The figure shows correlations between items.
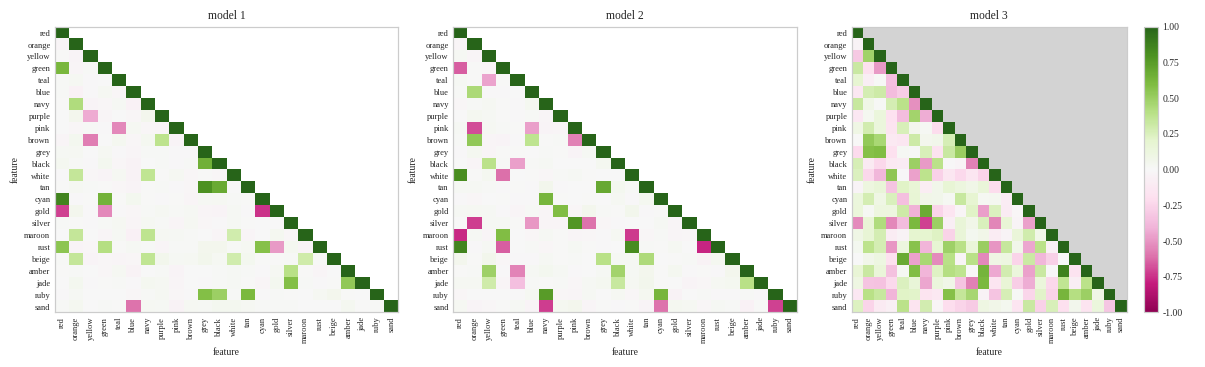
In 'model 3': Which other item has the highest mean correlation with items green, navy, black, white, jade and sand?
red
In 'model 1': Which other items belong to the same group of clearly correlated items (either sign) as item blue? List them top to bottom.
sand
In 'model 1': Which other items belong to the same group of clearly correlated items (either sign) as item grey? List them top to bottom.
black, tan, ruby
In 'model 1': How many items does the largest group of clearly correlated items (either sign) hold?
5
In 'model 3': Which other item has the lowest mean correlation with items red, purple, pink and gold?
silver
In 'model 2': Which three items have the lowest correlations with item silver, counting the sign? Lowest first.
orange, brown, blue
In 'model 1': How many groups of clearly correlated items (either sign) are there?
7
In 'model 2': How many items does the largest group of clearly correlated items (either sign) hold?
5
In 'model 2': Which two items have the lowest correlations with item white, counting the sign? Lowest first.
maroon, green
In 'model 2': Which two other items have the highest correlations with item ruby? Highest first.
navy, cyan
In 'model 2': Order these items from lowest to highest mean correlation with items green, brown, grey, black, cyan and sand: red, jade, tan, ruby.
red, ruby, jade, tan
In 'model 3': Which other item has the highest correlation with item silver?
blue
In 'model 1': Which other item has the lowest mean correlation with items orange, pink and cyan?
gold
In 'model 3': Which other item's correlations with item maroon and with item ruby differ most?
pink
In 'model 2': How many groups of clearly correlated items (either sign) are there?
6
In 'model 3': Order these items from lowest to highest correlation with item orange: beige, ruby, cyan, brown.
beige, cyan, ruby, brown
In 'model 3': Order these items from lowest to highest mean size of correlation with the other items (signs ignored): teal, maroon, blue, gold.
maroon, teal, gold, blue
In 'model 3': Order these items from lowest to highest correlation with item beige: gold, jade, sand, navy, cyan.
cyan, jade, sand, gold, navy
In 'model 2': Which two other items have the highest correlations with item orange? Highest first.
brown, blue
